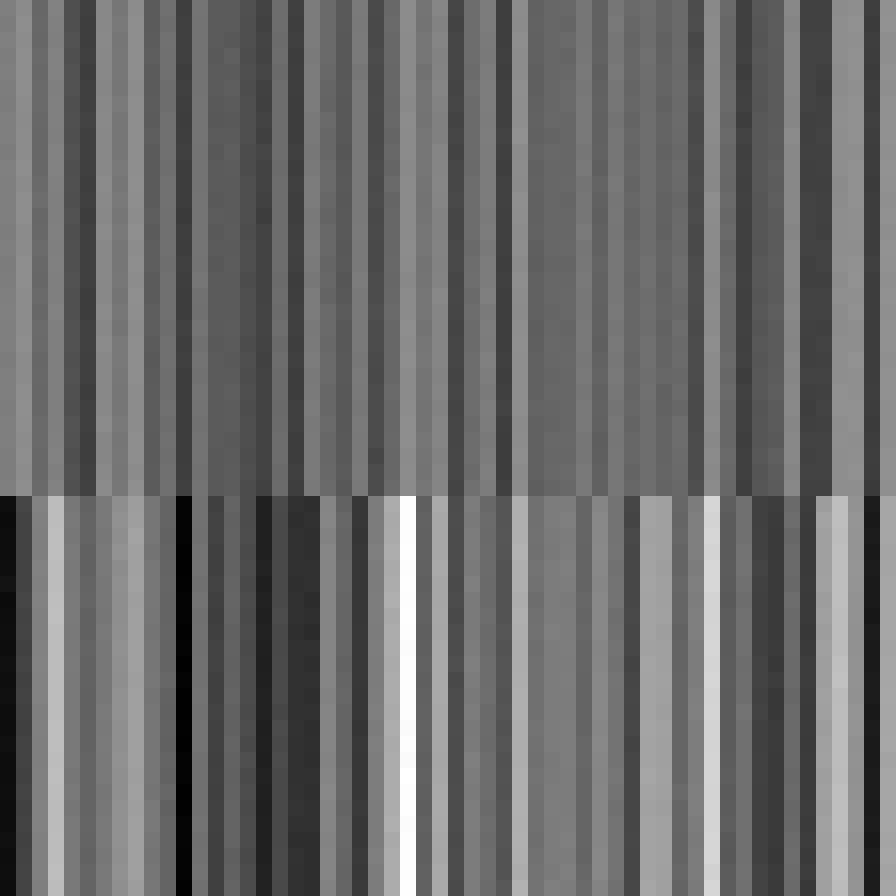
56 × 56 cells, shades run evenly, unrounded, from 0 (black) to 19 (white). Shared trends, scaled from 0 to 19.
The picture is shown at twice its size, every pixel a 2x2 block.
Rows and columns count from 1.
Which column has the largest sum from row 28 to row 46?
26
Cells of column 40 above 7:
31
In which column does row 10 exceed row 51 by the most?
1
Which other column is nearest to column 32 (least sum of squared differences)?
29
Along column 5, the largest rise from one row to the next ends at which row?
32
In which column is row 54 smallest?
12
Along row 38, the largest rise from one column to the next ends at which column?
56
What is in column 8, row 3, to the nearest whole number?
9
